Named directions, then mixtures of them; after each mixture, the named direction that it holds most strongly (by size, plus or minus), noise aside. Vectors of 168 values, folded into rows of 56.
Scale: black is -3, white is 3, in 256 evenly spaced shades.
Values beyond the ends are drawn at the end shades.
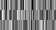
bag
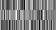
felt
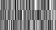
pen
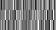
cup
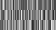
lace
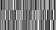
cup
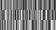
lace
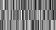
lace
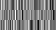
pen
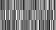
cup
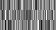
cup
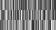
lace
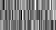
lace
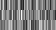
bag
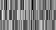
bag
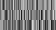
lace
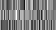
felt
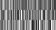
lace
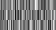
pen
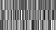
lace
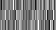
cup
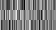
felt
